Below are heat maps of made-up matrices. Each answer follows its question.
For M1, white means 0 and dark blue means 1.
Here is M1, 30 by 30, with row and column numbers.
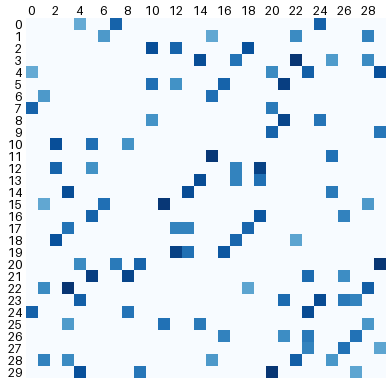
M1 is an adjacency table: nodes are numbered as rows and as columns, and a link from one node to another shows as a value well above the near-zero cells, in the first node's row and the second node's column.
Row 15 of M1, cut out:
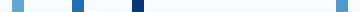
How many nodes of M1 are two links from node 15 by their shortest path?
3
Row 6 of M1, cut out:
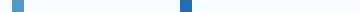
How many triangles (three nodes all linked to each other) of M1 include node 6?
1
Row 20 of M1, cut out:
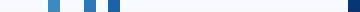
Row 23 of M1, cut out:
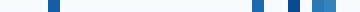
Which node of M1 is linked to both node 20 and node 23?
node 4
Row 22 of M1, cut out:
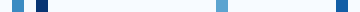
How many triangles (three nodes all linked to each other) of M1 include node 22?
2
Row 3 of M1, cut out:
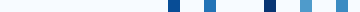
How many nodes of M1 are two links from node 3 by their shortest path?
6
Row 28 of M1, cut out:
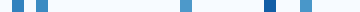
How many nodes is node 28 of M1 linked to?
5
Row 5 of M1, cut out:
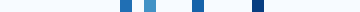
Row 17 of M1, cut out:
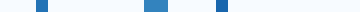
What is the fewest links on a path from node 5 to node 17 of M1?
2
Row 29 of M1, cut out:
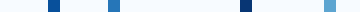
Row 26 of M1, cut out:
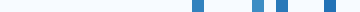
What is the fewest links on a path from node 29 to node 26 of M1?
2
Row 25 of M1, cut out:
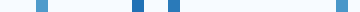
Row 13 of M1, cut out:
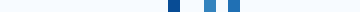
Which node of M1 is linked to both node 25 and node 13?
node 14
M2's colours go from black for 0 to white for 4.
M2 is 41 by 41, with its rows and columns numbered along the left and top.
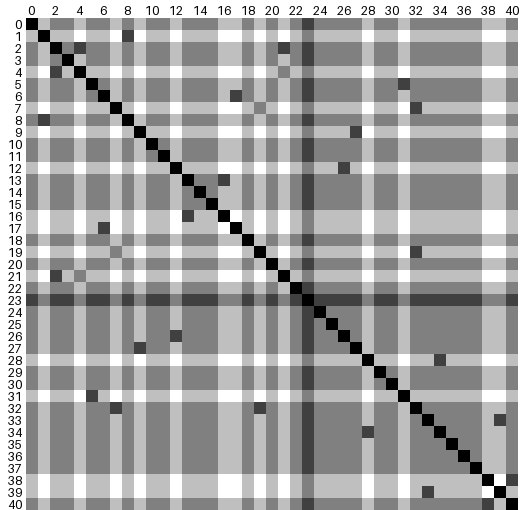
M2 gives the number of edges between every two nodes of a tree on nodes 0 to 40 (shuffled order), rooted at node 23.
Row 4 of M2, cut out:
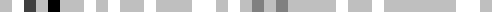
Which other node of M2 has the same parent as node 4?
21
